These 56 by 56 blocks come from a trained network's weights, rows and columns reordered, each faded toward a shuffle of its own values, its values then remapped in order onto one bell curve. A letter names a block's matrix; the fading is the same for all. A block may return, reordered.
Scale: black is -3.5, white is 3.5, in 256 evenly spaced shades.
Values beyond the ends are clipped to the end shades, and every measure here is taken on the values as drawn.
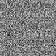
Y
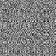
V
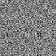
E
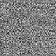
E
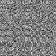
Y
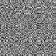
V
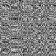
V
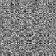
V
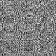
Y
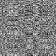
E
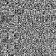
Y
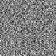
Y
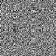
E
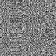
Y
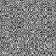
E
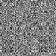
E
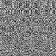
E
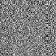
E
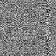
E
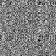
E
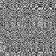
V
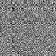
V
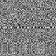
V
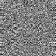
E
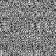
Y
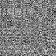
Y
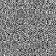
E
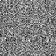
Y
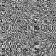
E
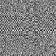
V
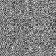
Y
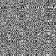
E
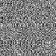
E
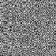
E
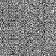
Y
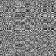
V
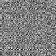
V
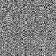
E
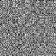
E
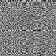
V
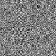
E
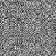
Y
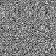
Y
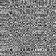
V
